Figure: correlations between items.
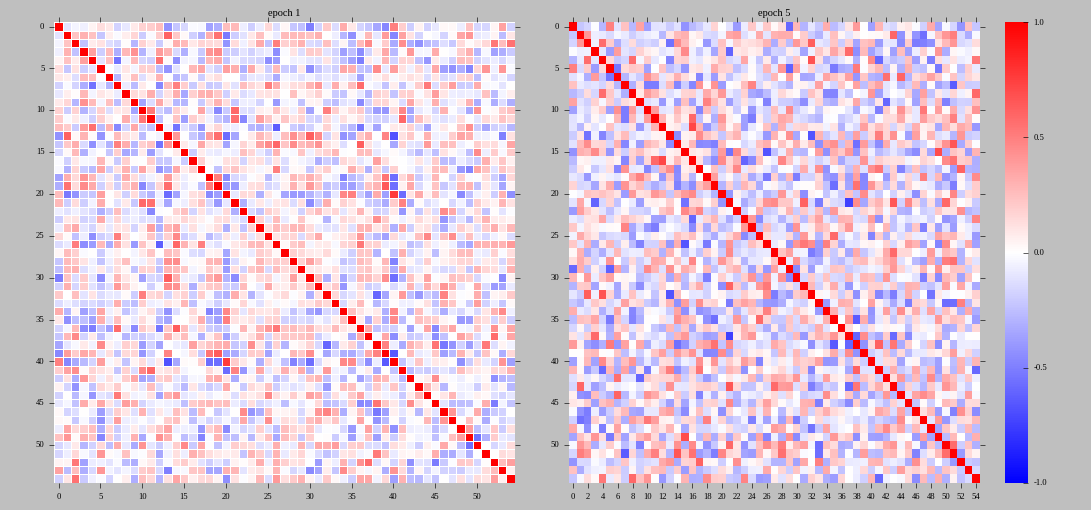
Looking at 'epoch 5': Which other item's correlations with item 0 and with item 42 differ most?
9
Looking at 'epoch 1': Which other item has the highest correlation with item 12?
4
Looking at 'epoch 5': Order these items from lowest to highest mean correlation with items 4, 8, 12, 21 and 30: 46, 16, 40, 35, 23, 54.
35, 46, 23, 54, 16, 40
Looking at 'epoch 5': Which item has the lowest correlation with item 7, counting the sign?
51
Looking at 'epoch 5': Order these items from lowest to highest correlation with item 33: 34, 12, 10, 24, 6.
34, 10, 6, 12, 24
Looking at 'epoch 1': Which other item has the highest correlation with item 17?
26
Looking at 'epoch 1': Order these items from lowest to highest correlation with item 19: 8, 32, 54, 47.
32, 47, 54, 8
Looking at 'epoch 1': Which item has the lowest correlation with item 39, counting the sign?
40
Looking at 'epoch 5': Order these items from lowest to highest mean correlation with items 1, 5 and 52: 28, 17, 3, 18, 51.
3, 18, 51, 28, 17
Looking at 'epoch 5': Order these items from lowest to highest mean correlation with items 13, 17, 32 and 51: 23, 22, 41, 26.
23, 26, 41, 22
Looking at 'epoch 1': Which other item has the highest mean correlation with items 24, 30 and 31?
13
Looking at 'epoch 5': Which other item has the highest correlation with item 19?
38
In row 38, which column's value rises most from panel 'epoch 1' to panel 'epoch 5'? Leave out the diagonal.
41
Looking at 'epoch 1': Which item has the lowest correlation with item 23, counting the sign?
46
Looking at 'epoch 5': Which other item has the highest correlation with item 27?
43
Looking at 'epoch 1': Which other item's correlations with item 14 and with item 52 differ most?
31
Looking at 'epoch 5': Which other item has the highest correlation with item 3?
37
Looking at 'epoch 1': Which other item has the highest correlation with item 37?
52
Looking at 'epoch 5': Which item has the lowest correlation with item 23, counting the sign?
16
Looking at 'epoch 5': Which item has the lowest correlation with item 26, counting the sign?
15
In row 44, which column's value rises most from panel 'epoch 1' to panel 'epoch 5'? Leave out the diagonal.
6
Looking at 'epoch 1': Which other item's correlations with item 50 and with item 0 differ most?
49
